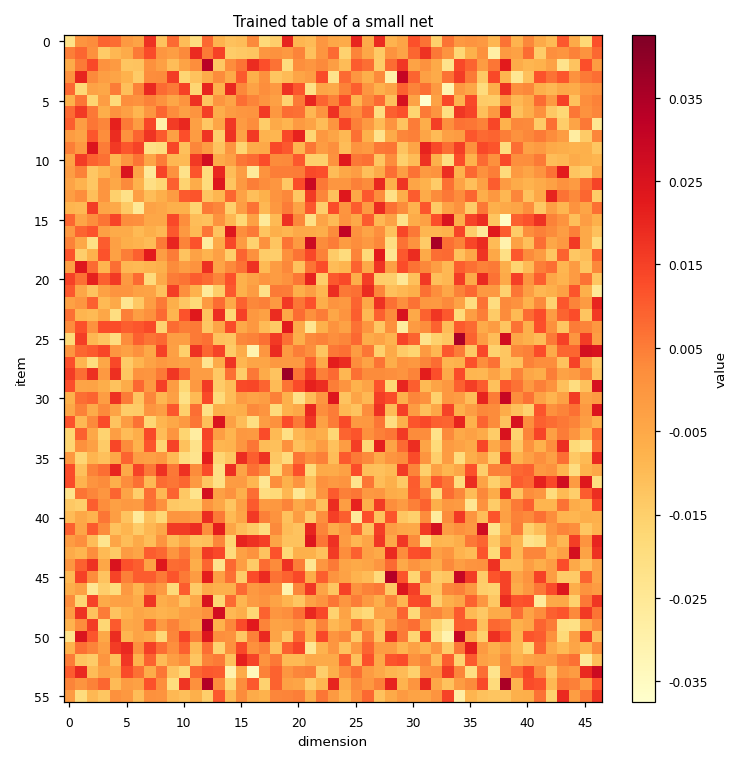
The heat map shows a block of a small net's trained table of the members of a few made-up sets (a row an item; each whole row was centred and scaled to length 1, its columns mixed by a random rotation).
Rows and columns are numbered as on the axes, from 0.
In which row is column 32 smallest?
40
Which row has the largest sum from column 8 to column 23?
45
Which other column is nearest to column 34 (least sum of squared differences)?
1
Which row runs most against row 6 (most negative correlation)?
18
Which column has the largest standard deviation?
12
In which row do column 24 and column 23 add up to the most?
27
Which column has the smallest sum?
37
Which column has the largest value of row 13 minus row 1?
24
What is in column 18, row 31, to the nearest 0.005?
-0.02
